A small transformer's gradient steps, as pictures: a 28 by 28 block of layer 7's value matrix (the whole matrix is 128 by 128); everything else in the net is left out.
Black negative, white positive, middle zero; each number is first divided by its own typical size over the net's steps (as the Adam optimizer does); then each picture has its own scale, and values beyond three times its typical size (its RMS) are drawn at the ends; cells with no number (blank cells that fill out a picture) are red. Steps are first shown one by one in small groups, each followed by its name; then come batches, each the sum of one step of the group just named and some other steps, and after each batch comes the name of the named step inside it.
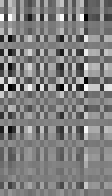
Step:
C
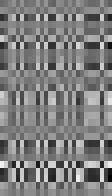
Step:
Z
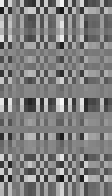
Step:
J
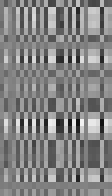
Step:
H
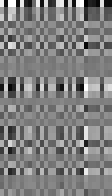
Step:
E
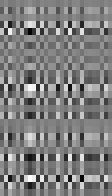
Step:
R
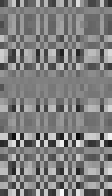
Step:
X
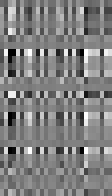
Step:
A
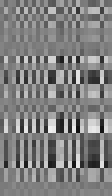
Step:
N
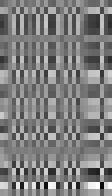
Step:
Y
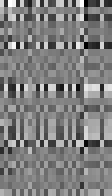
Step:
E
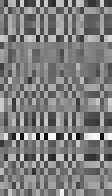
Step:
X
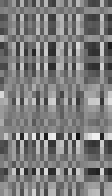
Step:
Z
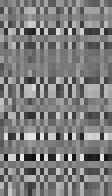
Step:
R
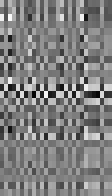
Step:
C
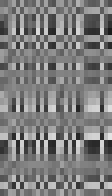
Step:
X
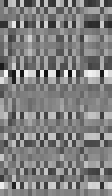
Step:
Y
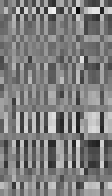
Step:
N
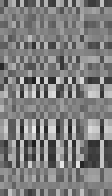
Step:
N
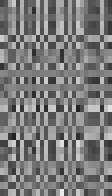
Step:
X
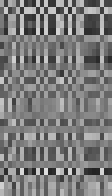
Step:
Y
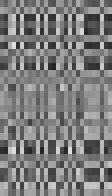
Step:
Z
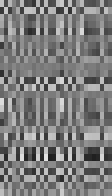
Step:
J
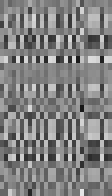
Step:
H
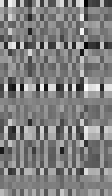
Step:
E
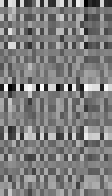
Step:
E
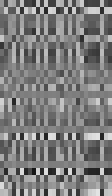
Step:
Y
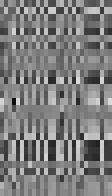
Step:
N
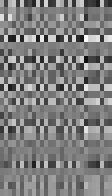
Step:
C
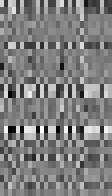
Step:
E
